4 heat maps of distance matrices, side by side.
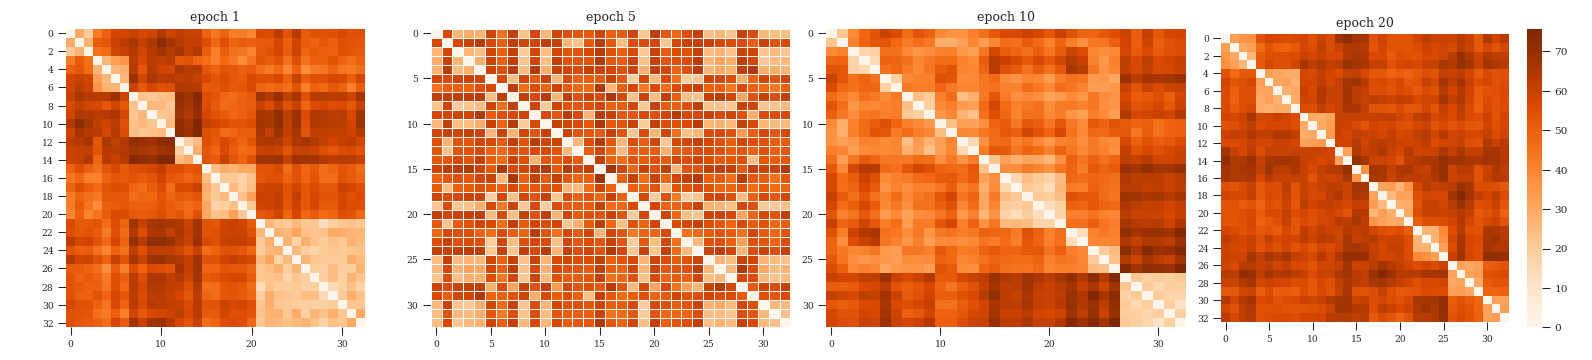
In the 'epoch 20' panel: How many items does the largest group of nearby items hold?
5
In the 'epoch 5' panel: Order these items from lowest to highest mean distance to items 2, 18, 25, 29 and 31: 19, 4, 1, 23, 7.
19, 4, 23, 7, 1
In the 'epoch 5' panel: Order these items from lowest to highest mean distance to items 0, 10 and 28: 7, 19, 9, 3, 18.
19, 3, 18, 7, 9
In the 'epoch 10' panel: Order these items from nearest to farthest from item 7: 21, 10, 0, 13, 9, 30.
9, 13, 21, 10, 0, 30
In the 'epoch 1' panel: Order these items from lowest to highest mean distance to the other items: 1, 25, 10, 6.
25, 6, 1, 10
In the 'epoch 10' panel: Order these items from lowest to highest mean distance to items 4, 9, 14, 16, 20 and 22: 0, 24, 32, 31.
24, 0, 31, 32
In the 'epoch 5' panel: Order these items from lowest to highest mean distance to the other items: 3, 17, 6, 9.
3, 17, 6, 9
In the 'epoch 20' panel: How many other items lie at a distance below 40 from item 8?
4
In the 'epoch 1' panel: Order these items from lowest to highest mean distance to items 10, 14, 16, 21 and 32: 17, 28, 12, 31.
28, 31, 17, 12
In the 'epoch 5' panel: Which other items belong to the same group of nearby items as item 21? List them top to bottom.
1, 12, 13, 17
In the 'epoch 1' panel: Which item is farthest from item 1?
10
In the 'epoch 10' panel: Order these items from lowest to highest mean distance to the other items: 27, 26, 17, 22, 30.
17, 26, 22, 30, 27
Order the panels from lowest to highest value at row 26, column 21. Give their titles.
epoch 1, epoch 10, epoch 5, epoch 20
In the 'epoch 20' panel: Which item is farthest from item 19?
27
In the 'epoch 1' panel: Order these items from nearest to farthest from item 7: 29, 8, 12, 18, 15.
8, 18, 15, 29, 12
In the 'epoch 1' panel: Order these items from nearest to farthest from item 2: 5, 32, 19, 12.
19, 32, 5, 12
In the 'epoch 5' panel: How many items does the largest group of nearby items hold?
13
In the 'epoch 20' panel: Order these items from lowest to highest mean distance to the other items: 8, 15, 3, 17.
8, 17, 3, 15
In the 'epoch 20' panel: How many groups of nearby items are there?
9
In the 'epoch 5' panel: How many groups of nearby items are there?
6
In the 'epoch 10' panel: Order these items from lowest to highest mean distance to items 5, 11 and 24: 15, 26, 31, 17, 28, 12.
26, 12, 17, 15, 28, 31
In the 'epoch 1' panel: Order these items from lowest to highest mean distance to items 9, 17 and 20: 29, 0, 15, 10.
15, 10, 0, 29
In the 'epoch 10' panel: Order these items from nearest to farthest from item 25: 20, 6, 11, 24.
24, 6, 20, 11
